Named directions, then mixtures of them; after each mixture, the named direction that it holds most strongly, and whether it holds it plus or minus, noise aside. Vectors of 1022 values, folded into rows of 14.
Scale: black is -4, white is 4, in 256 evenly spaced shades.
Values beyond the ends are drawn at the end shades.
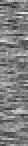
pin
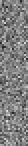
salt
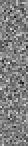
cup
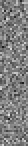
cup, plus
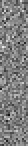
salt, minus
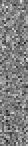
salt, minus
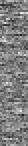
pin, plus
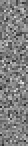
cup, minus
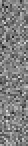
salt, plus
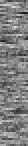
pin, minus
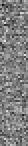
salt, plus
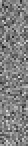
salt, plus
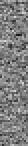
cup, minus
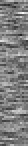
pin, plus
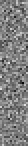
cup, plus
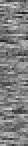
pin, minus
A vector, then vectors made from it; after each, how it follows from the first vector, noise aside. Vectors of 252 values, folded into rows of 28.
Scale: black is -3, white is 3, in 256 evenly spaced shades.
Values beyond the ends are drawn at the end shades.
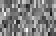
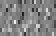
wrapped around, negated, partly zeroed.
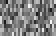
reversed.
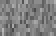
wrapped around, negated, shrunk.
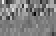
wrapped around, negated, partly zeroed.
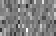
partly zeroed.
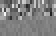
partly zeroed.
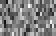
reversed.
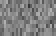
reversed, negated, shrunk.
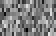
negated.
